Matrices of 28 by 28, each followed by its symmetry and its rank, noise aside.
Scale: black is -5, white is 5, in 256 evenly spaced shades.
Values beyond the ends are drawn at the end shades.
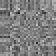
no symmetry, rank four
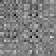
symmetric, rank two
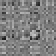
symmetric, rank three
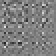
antisymmetric, rank two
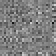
no symmetry, rank four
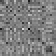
symmetric, rank three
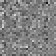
no symmetry, rank four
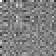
no symmetry, rank four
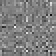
no symmetry, rank four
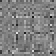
no symmetry, rank three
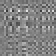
no symmetry, rank two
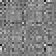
symmetric, rank three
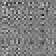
no symmetry, rank three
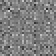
no symmetry, rank four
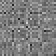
symmetric, rank four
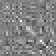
symmetric, rank four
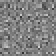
no symmetry, rank four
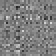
antisymmetric, rank two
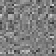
no symmetry, rank four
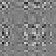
no symmetry, rank two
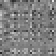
antisymmetric, rank two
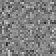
no symmetry, rank four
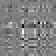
no symmetry, rank three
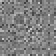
symmetric, rank four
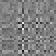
no symmetry, rank two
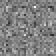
no symmetry, rank four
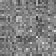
symmetric, rank four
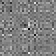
symmetric, rank two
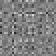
antisymmetric, rank two
